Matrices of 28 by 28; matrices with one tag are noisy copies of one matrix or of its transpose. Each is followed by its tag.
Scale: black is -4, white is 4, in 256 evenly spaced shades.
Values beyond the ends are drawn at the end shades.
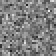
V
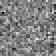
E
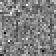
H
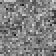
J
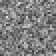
V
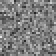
H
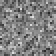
E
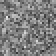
V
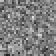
E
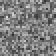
V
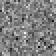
V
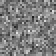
E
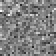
H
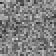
J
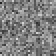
J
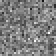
E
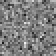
V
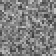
V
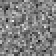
V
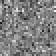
J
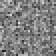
H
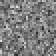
V
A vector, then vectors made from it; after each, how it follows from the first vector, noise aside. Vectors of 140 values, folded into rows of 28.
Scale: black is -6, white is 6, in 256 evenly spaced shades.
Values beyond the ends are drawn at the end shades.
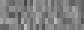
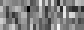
reversed, negated, scaled up.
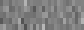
negated, partly zeroed.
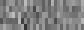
negated.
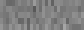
wrapped around, shrunk.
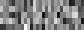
scaled up.
